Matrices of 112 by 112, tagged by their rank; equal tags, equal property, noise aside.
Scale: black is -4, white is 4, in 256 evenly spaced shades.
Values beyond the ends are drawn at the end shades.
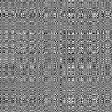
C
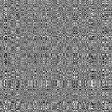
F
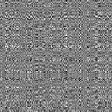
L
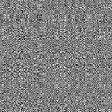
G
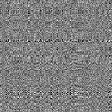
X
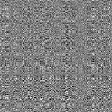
G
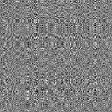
L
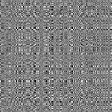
C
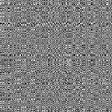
F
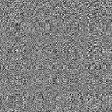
G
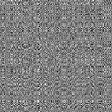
X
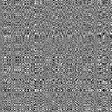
L
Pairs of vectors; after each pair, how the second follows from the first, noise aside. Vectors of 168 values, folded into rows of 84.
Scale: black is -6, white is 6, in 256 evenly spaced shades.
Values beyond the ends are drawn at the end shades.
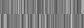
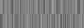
reversed, negated, shrunk.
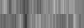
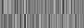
sign-scrambled.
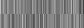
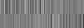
reversed, negated, partly zeroed.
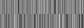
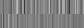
reversed, negated, partly zeroed.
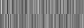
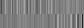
reversed, negated, partly zeroed.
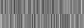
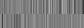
reversed, negated, partly zeroed.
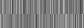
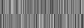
sign-scrambled.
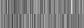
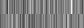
sign-scrambled.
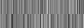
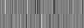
wrapped around, partly zeroed.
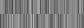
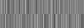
reversed, negated, partly zeroed.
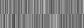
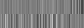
wrapped around, negated, partly zeroed.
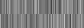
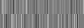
reversed, partly zeroed.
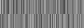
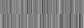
reversed, partly zeroed.
